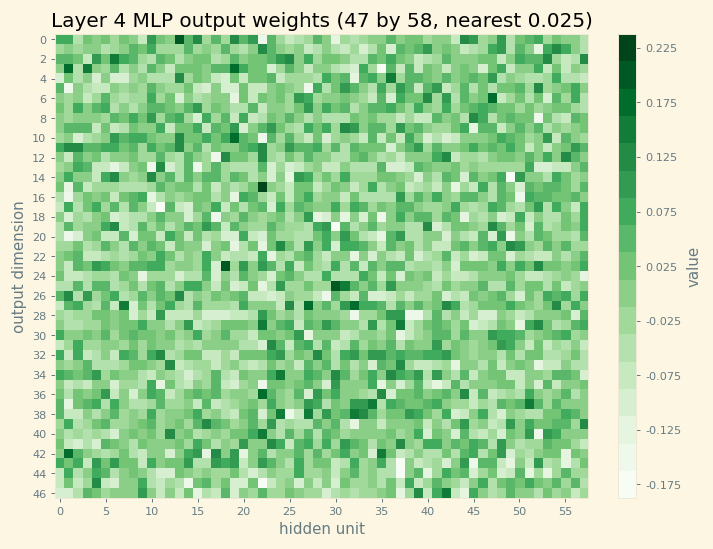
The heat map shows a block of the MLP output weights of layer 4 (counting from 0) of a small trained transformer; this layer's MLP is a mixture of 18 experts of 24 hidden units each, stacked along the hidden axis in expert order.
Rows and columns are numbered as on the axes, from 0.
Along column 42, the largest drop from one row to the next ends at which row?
28
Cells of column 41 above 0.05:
9
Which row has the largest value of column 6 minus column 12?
19
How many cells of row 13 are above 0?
13
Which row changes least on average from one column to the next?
30
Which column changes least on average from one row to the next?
8
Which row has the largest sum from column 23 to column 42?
32
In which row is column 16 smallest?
42
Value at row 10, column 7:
0.05
